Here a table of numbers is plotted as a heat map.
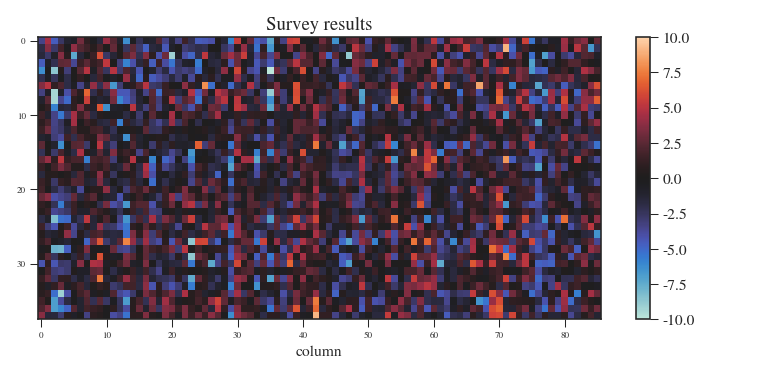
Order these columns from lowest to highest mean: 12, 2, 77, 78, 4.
2, 77, 12, 4, 78
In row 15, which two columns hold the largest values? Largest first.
57, 40
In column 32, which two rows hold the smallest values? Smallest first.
4, 7
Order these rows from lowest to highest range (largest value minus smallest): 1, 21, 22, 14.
21, 22, 14, 1
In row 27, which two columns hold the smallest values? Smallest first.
23, 47
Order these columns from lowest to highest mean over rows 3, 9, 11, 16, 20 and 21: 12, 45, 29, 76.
76, 29, 12, 45
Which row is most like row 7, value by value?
8
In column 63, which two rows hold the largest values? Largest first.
0, 4
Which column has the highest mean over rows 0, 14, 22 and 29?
42
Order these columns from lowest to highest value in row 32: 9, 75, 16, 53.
75, 16, 53, 9
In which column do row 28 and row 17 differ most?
3
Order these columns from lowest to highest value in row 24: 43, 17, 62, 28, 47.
62, 43, 47, 28, 17
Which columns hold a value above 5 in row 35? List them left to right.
27, 42, 70
